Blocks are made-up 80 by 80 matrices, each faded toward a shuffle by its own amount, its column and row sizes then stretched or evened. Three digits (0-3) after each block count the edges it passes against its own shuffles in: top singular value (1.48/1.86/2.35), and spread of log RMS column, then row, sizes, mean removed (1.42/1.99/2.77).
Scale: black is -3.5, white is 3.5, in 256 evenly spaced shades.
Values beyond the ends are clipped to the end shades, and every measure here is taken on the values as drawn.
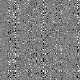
2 3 1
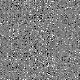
1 2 1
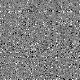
1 1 2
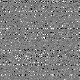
2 1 3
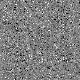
0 1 1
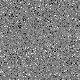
0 0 1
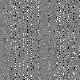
0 3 1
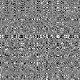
3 2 3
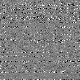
0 1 3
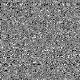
2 0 2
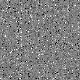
0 2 1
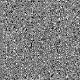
1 2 0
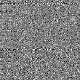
2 0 2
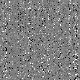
0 3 0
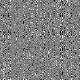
2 3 1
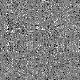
1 2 1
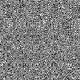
2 0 0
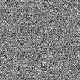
2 0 0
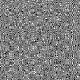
3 1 0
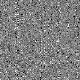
1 2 1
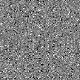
2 1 1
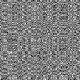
3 0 0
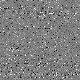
0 0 2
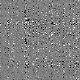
1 3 2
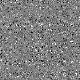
1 1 2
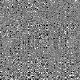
2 2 2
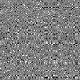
3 0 2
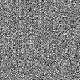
2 0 0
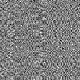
3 1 0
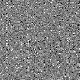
2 1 0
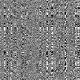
3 3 1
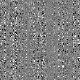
0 3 2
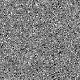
1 1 0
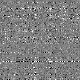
2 1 3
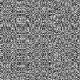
3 3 0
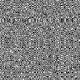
3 1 2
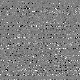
1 0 3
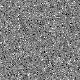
0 1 0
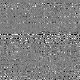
2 1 3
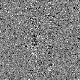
1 1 1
